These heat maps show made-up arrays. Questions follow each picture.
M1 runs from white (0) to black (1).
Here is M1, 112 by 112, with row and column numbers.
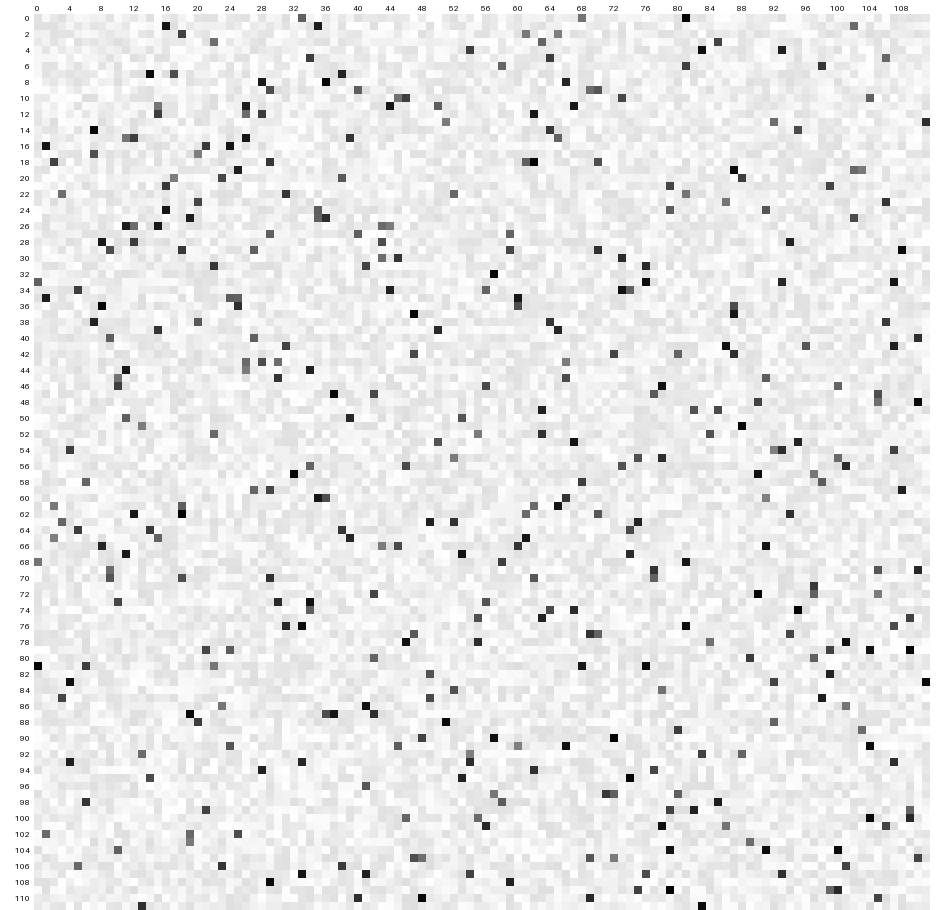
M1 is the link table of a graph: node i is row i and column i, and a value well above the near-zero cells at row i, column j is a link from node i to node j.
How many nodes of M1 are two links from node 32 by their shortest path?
2
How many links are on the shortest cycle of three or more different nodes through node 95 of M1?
4
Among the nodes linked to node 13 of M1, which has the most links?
node 92
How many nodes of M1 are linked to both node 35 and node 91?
2
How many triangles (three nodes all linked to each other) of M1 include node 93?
3
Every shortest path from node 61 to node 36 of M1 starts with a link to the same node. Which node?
node 62
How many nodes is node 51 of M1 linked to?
2
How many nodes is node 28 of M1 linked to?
4
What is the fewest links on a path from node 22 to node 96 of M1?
3
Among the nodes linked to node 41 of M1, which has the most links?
node 107
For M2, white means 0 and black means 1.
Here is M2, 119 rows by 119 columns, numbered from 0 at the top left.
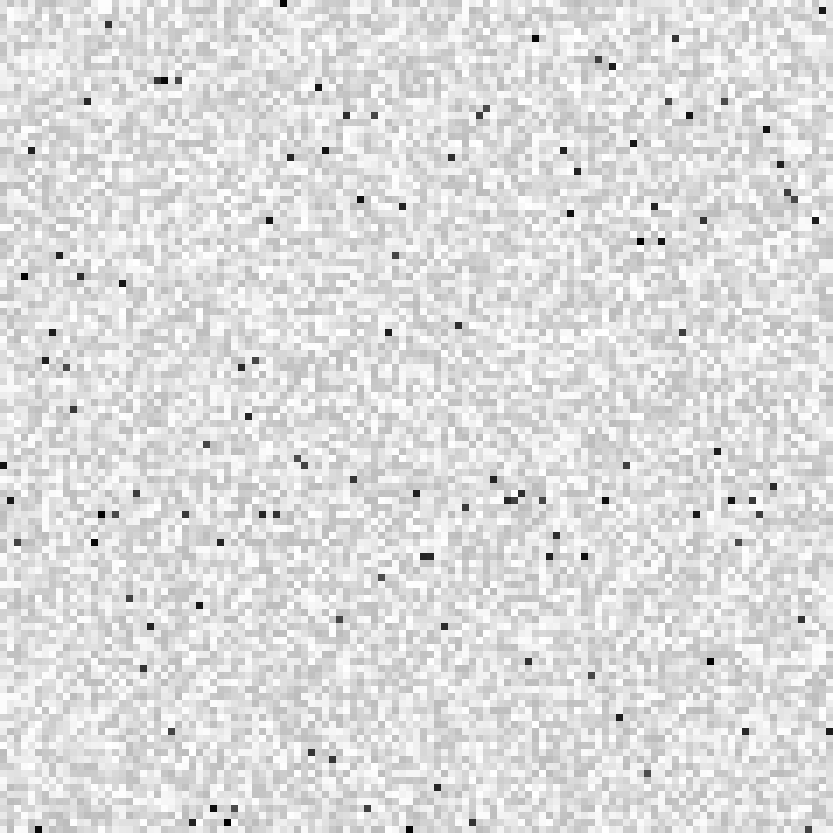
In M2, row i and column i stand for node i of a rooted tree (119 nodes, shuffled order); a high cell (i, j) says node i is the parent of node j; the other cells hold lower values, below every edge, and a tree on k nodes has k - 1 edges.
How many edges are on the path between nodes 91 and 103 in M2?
9
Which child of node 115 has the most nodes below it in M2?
52
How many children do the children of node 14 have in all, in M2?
2
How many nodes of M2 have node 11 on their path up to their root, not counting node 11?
10
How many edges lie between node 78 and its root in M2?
6
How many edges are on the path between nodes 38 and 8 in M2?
8
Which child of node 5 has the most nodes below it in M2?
76
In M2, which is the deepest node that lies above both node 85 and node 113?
28
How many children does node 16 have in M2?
4
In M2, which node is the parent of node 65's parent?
21
